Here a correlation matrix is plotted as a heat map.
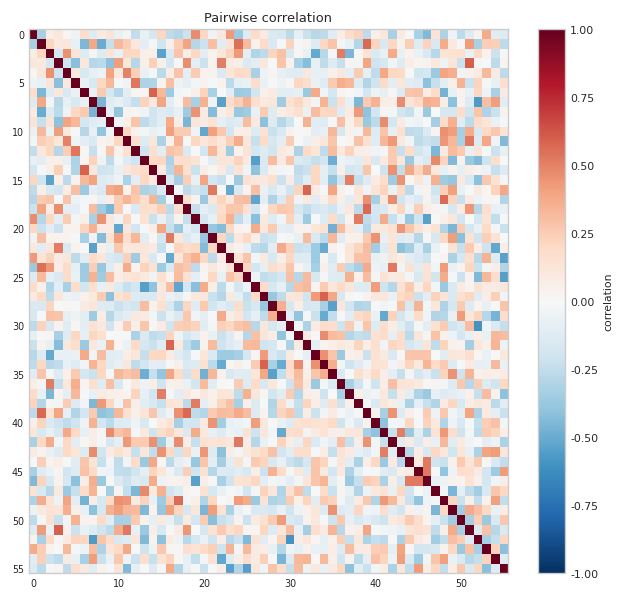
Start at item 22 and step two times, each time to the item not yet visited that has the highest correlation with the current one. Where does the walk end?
51
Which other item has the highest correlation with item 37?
15
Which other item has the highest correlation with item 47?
13
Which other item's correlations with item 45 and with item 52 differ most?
7
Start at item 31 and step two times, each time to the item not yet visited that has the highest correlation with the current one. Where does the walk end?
27
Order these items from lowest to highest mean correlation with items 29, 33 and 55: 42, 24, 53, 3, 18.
53, 24, 42, 18, 3
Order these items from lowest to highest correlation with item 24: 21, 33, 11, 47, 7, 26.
33, 26, 47, 21, 7, 11
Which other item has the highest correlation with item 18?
39
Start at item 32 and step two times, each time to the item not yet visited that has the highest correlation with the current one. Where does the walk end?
21
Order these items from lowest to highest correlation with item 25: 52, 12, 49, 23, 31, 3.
52, 31, 3, 49, 12, 23
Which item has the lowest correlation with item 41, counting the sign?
29
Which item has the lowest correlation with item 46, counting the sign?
19
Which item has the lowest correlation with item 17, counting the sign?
26
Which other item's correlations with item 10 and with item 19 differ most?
8
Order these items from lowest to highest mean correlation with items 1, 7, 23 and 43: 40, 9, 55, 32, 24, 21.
55, 9, 21, 32, 40, 24
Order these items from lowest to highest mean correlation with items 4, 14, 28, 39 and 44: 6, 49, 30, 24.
30, 49, 6, 24
